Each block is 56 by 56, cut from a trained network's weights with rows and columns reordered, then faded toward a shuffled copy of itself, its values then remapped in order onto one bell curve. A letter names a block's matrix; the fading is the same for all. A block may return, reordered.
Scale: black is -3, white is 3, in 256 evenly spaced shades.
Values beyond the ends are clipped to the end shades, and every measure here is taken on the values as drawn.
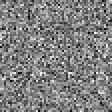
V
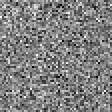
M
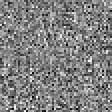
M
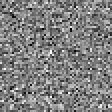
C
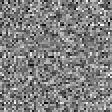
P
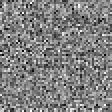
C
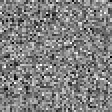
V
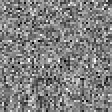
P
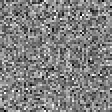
M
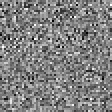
V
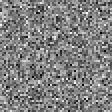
M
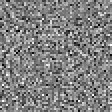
M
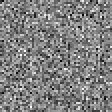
M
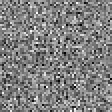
C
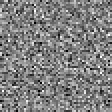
C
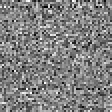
V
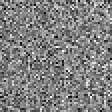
M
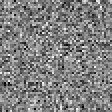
C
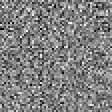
P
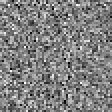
M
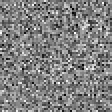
V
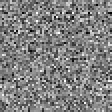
V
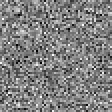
C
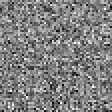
C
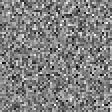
M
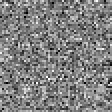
C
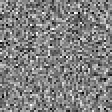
M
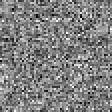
C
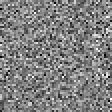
C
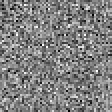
C
